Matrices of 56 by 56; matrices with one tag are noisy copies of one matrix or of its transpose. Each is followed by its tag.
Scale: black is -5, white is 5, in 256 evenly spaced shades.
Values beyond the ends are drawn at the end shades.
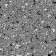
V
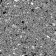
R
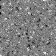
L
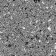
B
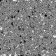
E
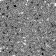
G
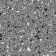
B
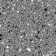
B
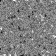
E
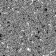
B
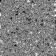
E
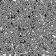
E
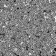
V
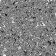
G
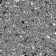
R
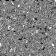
L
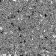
E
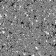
R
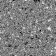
B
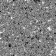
B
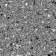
V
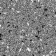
B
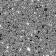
B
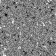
G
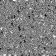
E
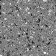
L
